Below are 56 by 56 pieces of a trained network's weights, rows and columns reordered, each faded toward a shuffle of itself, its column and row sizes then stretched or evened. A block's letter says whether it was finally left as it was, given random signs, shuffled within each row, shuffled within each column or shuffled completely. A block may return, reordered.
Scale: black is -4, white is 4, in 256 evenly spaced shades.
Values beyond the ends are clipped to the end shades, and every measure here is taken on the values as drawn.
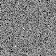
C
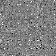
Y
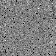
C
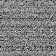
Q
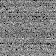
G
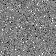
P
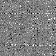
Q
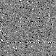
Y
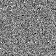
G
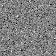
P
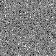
C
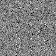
C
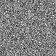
P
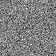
P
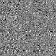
Q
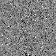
C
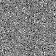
C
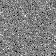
P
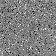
P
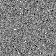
P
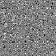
Q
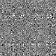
Q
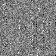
C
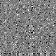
Q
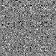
Q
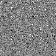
Y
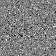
G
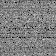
G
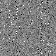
C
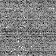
Q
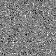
G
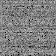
Q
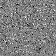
G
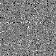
Y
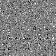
Y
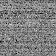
G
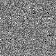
Y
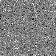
Y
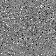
G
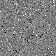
P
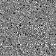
Y
